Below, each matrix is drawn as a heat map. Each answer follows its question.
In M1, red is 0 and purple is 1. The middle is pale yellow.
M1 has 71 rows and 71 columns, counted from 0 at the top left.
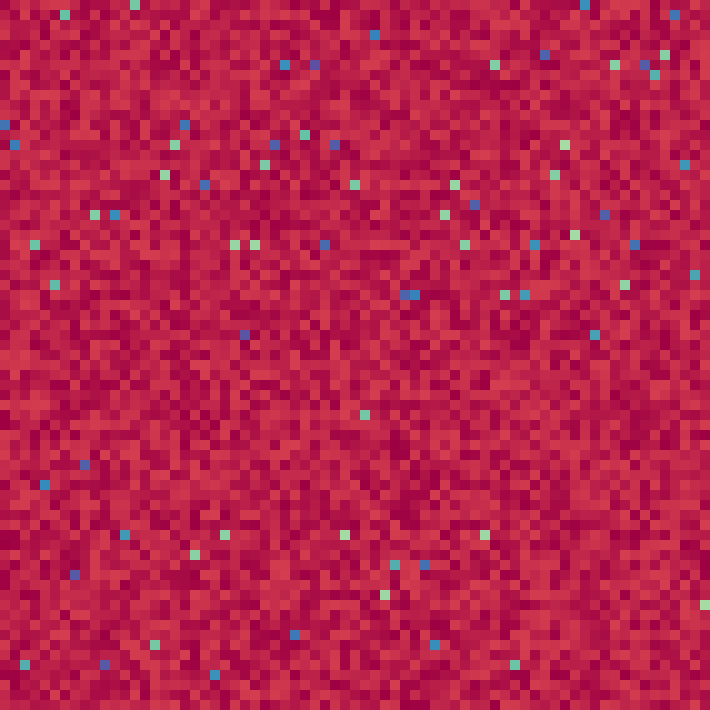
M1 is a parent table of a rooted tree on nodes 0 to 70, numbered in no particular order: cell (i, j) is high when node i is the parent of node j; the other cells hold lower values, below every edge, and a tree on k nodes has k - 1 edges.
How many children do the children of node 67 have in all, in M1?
4
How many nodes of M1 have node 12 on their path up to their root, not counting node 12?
9
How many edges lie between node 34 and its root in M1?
4
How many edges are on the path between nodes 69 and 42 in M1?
4
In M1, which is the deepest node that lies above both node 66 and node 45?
14
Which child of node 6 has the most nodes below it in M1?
28
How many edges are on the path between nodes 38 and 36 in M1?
7
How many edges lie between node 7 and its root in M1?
5
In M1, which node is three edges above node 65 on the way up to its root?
23
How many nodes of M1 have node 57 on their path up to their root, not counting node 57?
2
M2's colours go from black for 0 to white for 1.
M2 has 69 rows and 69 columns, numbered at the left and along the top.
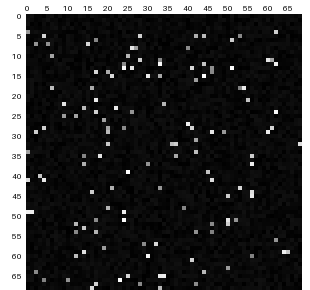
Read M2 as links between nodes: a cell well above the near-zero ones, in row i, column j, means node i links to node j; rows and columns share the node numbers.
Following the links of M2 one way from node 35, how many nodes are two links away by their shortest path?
9
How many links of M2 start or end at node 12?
8
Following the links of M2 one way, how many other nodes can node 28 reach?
11
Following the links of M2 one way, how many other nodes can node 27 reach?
2
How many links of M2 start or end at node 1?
1
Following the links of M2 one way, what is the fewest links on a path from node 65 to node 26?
4
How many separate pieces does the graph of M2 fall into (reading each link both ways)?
3
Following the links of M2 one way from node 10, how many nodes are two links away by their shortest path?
4
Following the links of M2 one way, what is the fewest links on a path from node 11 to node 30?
2
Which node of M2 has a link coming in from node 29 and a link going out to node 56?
node 60
